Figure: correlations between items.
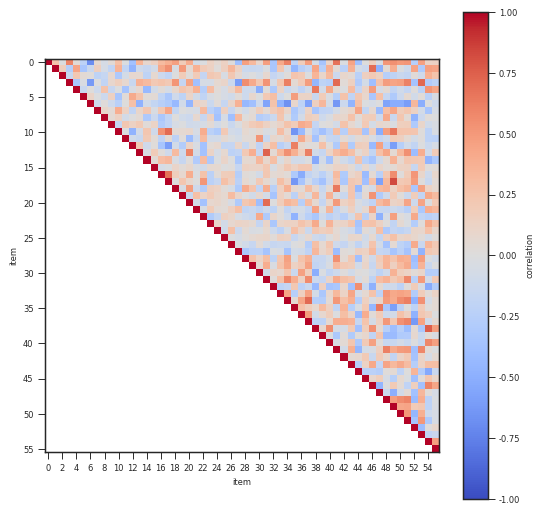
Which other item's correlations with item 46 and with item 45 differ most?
1
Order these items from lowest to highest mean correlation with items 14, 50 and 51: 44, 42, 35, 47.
35, 47, 44, 42
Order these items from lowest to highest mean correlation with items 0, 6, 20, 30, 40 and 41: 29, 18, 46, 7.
7, 46, 29, 18
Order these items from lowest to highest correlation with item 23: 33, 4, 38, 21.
33, 21, 4, 38
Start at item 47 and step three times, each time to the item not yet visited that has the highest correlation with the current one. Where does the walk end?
5
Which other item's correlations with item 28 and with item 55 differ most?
3
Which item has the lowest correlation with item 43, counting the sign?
6
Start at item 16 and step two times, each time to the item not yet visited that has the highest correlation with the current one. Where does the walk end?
49
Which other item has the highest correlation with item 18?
41
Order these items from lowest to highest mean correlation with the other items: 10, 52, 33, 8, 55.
52, 8, 10, 55, 33
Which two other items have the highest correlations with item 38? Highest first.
54, 4
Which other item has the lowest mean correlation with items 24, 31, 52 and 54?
8
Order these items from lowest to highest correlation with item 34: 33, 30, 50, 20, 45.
45, 30, 20, 33, 50
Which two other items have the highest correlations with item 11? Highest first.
30, 36
